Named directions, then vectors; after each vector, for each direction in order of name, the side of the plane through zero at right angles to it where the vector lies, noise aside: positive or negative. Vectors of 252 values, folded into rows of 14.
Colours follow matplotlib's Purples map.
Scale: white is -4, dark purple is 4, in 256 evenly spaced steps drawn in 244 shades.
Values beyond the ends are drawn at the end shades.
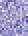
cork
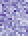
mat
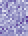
positive, negative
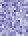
positive, positive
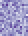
positive, positive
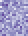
positive, positive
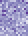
negative, positive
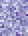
negative, negative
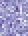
positive, positive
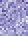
negative, positive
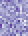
positive, positive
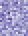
positive, positive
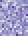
negative, negative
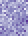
positive, negative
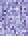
negative, positive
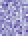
positive, positive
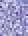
negative, negative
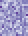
negative, negative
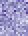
negative, positive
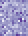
negative, negative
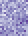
positive, negative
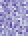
positive, positive
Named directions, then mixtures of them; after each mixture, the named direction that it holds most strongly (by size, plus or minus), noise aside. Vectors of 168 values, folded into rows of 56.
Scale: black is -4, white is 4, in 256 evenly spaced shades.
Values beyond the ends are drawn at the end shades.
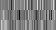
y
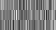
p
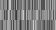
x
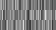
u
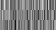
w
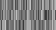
u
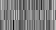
p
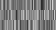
x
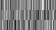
w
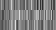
y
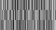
x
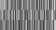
p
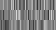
y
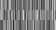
x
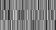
w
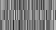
p
